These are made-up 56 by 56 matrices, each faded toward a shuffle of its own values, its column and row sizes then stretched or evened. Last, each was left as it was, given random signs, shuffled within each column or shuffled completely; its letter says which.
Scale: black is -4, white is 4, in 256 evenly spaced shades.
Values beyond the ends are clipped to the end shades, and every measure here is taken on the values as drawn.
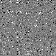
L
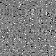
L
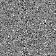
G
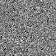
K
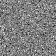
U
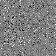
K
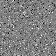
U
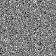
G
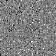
L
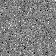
U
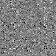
K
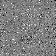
K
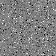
G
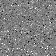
U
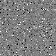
K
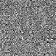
L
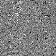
L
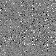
K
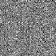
L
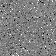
U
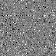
L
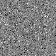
G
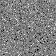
U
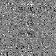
L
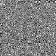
L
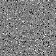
L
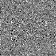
K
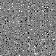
L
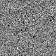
G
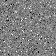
U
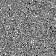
U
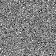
U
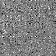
L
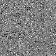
K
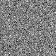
G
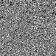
K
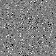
K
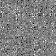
L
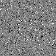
K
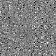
L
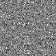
L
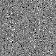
G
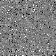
K
